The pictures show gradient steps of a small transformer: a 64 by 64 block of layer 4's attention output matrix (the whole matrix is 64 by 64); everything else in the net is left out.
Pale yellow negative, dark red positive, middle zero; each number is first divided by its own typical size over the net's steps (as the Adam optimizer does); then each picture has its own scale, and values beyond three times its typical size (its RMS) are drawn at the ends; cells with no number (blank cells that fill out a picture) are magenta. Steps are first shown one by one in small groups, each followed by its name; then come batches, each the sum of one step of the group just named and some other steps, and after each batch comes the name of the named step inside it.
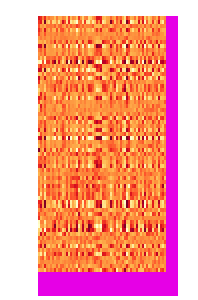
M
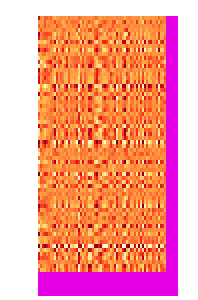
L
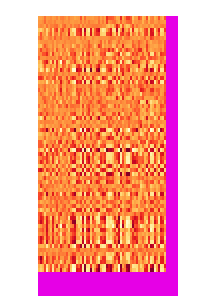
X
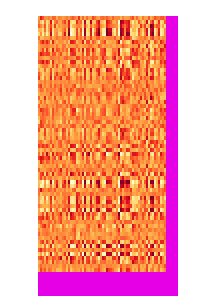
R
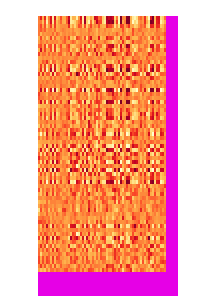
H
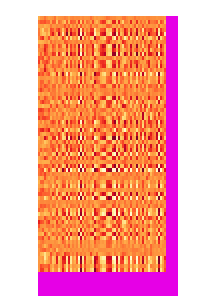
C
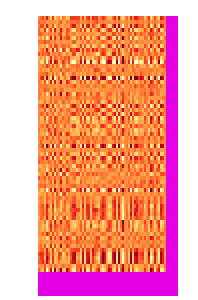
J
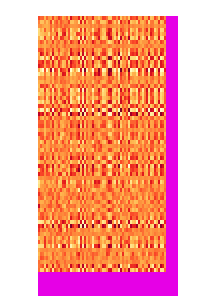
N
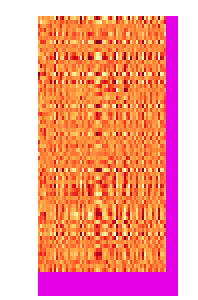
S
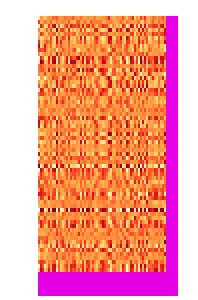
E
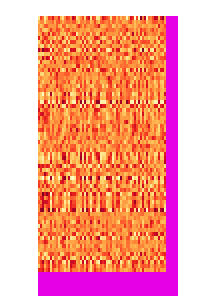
E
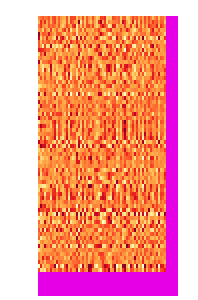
L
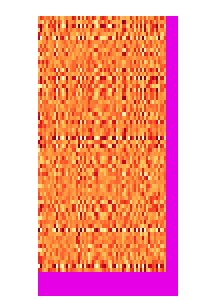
L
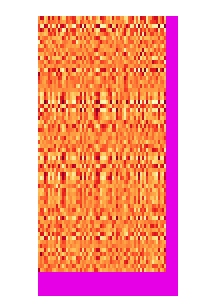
S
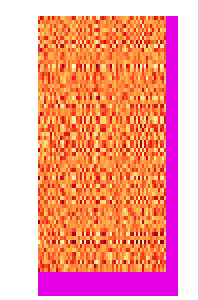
X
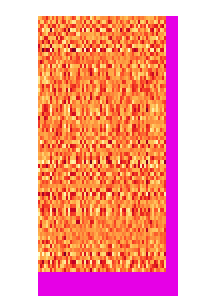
E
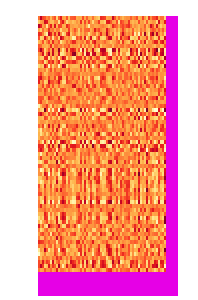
R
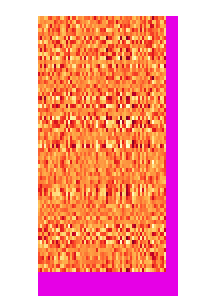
H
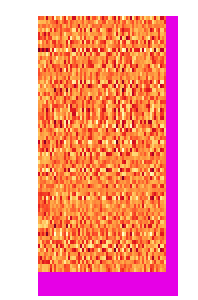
L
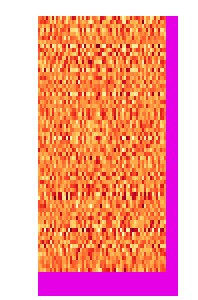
M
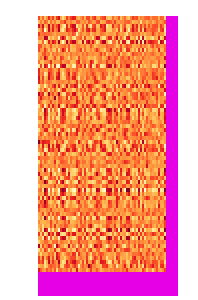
L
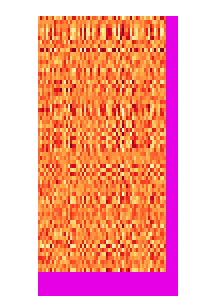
R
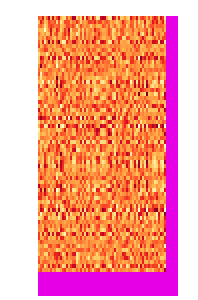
E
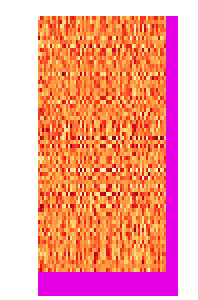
C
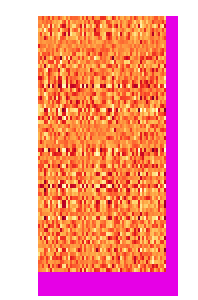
X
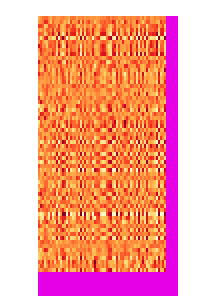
C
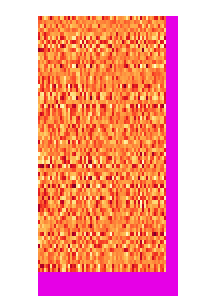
L
